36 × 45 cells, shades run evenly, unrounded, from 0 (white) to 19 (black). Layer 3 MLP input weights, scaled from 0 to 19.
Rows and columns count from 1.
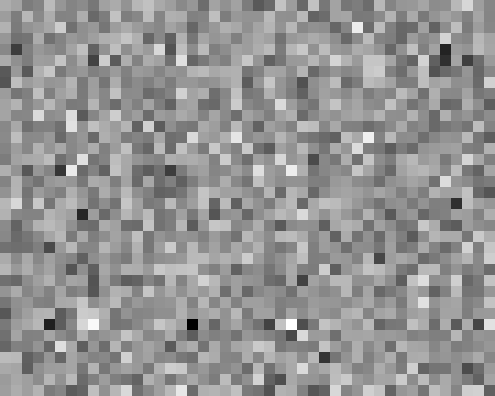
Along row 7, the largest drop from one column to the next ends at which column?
4
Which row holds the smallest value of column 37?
35
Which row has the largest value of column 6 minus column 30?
30
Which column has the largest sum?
3
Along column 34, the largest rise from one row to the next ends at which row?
14
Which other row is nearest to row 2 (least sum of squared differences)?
27
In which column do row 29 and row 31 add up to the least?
8
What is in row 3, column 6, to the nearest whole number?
4
